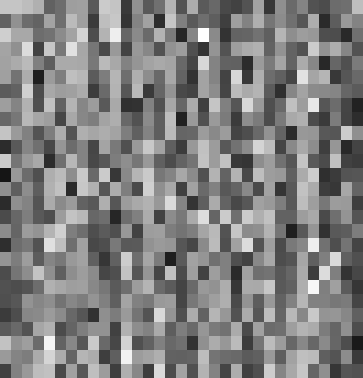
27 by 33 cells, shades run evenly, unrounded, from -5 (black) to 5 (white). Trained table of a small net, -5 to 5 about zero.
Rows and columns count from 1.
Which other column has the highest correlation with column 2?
26
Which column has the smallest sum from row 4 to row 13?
33
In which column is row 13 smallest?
1
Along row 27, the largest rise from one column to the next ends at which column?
15
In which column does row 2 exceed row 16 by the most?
11
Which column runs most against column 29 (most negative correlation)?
4
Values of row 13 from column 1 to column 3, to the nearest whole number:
-4 1 -1
